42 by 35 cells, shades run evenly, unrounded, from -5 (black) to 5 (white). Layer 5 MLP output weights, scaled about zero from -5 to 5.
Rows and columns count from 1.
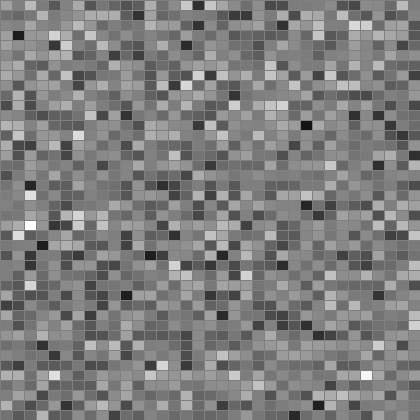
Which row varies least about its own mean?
18
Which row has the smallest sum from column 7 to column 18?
34
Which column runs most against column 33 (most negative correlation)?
2
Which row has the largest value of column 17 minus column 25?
8
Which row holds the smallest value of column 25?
42
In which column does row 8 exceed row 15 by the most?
6
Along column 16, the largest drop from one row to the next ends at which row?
5
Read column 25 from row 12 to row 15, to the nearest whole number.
-1 1 0 -2
